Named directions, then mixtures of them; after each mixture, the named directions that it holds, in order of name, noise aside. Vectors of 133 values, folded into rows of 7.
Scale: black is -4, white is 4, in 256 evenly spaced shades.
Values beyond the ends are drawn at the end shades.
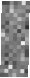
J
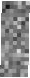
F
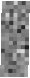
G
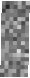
F.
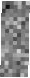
F.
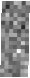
F, G.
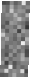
J.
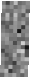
G, J.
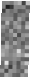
F, J.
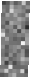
J.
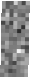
F, G.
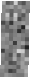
G.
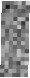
F.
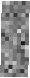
G, J.
